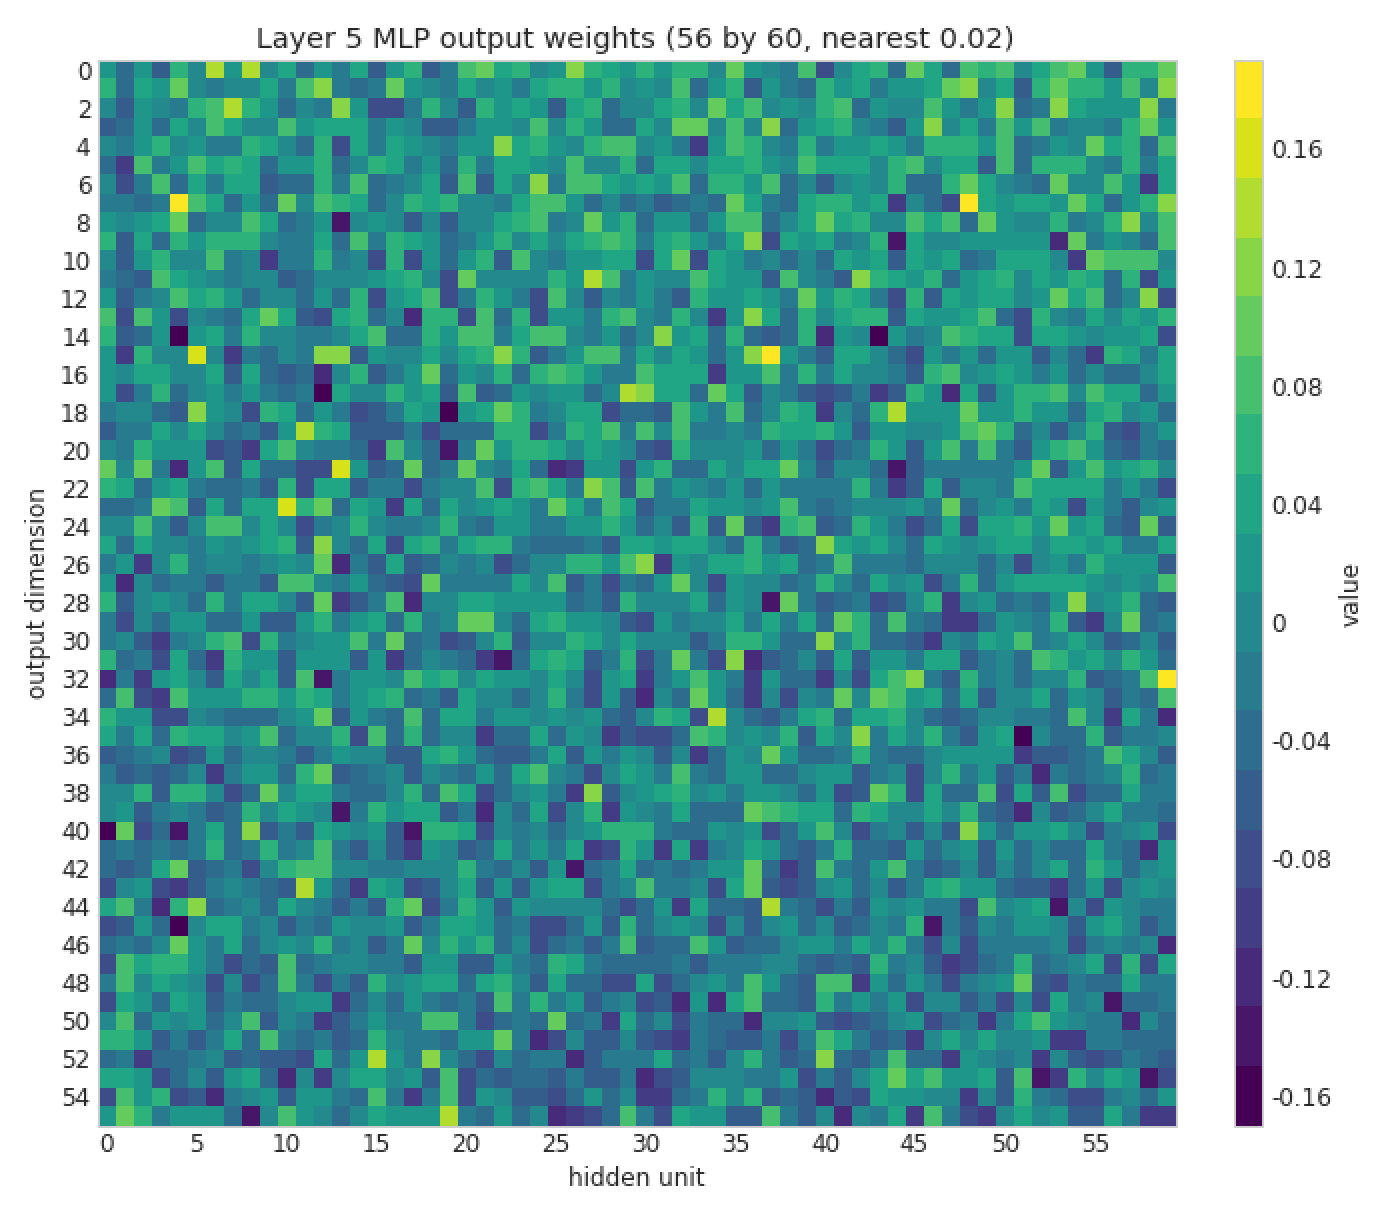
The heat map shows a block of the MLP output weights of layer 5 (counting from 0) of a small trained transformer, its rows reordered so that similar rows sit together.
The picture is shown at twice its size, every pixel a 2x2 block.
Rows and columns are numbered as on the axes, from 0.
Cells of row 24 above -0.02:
37
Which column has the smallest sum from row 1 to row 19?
1
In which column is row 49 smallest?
56
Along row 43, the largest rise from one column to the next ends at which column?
11
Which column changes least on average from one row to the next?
50
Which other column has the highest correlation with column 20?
31
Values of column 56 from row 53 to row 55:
0.04 -0.02 0.04
